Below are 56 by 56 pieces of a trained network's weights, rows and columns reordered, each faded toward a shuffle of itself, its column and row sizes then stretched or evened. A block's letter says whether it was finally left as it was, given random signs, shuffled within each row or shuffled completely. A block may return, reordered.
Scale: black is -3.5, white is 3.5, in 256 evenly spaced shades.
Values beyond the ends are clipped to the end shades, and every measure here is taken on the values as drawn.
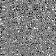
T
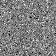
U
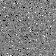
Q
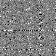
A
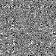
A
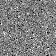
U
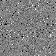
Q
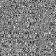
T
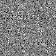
A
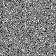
U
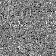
Q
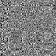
T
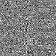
T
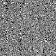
A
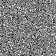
U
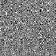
T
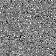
Q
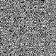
T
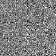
T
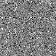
A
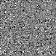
A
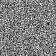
U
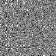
T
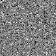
A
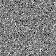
U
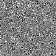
A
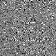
T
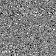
Q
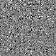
A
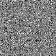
A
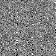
A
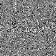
A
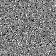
U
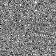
Q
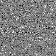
Q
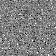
Q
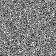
U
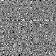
T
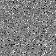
A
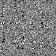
A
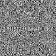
T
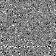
A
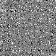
A
